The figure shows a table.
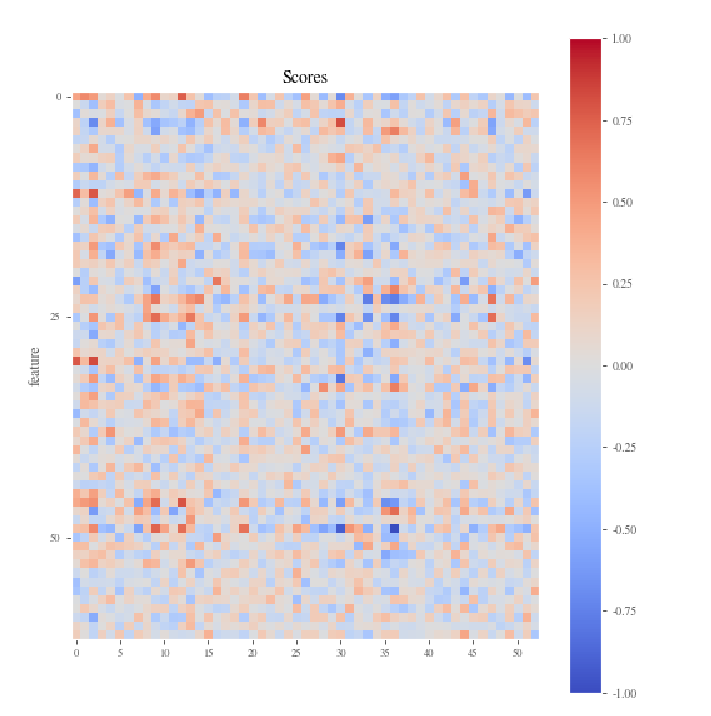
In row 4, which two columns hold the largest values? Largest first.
36, 35
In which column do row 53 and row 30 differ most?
13
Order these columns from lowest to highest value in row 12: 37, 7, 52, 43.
43, 37, 52, 7
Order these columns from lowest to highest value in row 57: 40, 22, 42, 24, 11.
42, 40, 24, 11, 22
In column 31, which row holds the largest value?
49
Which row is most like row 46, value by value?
0
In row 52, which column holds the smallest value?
35
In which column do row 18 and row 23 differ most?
14
